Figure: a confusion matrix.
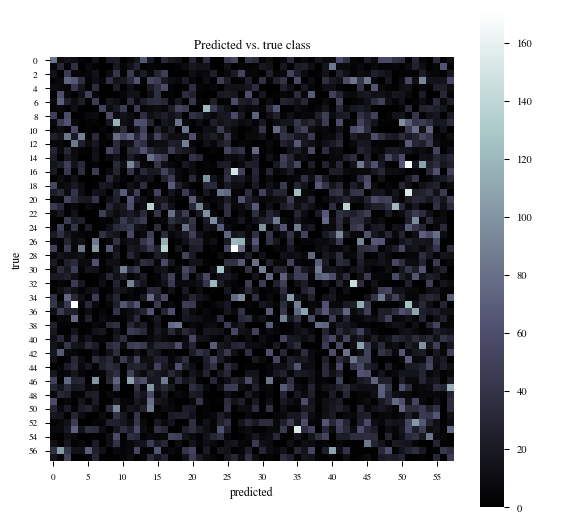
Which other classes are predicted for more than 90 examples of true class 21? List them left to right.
14, 42, 49
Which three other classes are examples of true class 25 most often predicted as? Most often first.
41, 55, 53
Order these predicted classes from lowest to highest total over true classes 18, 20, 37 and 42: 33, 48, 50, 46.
46, 50, 48, 33
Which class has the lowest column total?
7
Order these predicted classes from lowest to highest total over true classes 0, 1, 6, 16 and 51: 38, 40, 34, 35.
38, 35, 34, 40
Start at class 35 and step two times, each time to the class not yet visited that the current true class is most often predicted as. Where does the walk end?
53
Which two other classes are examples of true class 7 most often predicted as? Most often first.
22, 32
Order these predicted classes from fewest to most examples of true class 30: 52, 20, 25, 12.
25, 52, 20, 12
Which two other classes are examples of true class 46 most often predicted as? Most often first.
11, 6
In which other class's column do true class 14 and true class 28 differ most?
37
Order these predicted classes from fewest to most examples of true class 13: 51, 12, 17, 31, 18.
31, 51, 18, 12, 17
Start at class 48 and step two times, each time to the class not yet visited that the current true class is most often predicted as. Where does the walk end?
57
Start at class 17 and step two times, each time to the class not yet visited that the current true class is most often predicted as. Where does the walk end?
39
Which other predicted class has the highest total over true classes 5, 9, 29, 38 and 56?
1
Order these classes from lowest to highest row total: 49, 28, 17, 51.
28, 51, 17, 49
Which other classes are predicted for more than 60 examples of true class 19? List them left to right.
10, 24, 25, 35, 51
